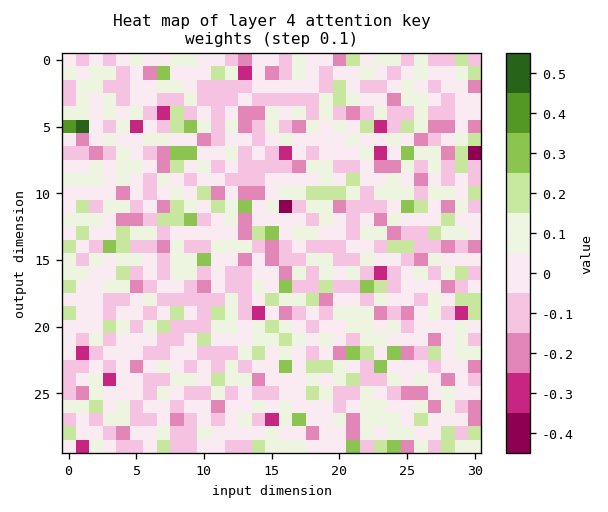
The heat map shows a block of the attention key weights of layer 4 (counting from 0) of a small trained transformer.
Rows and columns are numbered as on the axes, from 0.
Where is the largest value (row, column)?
5, 1
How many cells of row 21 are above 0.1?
2
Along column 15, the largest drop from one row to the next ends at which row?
14
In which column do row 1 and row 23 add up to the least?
13
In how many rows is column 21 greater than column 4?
13
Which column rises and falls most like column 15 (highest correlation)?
6
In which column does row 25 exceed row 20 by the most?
18
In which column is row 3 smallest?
24
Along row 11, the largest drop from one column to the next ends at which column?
16
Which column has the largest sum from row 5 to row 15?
8
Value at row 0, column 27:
-0.1
